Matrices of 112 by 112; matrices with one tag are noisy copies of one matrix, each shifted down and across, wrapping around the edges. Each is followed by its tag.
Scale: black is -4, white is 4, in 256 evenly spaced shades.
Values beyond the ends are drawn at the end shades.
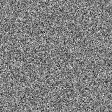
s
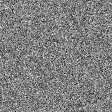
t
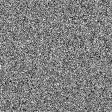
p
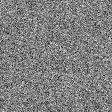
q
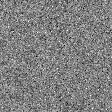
t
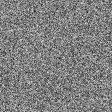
p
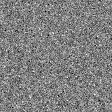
p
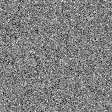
p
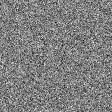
s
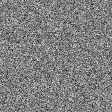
q
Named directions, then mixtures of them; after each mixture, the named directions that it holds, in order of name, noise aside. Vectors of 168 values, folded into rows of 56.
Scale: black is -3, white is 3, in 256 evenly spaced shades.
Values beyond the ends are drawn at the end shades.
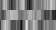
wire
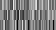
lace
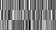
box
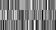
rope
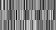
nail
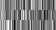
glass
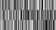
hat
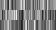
nail, rope, wire.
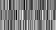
nail, rope.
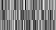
glass, hat, nail.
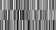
lace.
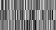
nail.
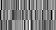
box.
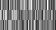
box, rope.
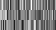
glass, nail, rope.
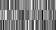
rope.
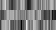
wire.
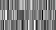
rope.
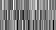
lace.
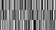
hat, nail, rope.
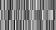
box, lace, nail.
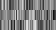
nail, wire.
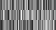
hat.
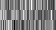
box, glass, rope.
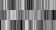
wire.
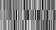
glass, hat, nail.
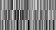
lace.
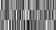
glass, hat, nail.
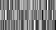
rope.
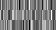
box.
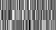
box.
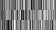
glass.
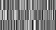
nail, rope.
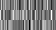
box.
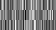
lace, nail, rope.
